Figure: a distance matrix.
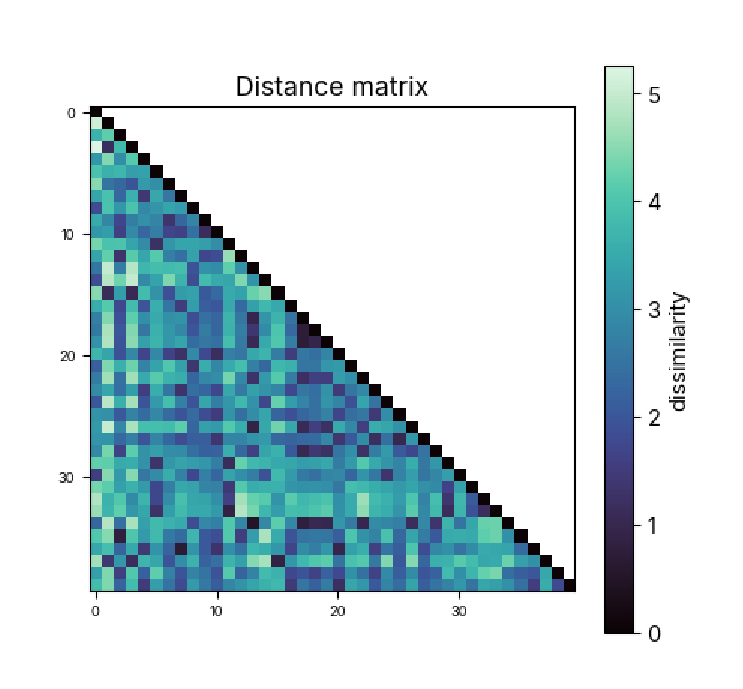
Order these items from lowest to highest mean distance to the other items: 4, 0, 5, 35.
4, 35, 5, 0
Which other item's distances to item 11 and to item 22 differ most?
33
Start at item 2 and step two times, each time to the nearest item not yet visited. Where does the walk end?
12
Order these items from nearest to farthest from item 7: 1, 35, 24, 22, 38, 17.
38, 35, 24, 17, 22, 1
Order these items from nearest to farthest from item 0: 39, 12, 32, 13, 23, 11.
13, 23, 12, 39, 11, 32
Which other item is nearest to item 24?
30
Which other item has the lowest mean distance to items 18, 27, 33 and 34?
17
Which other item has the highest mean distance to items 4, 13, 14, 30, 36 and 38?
1
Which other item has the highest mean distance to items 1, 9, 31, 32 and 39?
0
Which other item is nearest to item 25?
27
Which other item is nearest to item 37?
15
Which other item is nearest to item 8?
21
